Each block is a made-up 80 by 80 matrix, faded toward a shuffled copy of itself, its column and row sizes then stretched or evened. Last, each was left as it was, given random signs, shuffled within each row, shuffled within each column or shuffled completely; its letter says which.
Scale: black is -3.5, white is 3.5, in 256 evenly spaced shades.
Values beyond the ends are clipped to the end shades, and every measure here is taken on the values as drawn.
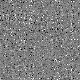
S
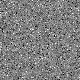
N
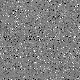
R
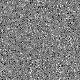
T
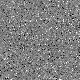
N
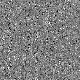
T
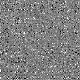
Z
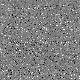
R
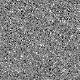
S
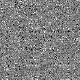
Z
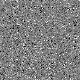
S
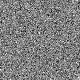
N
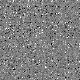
S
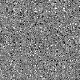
Z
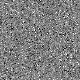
T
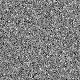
N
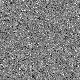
N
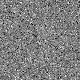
N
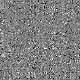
Z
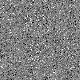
T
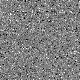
R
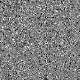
Z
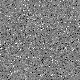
R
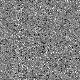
S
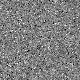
N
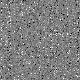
T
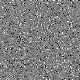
Z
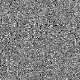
Z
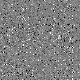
S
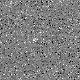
S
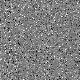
T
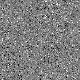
T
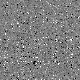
S
